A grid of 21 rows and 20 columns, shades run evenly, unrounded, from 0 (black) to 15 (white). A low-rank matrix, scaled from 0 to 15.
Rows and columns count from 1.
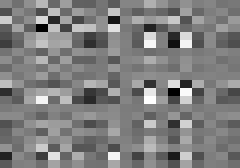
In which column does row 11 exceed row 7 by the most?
15
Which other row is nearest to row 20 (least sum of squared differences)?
2
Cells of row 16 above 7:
10
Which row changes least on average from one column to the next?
14
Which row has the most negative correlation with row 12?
11
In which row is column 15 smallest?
12
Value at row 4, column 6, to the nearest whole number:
4
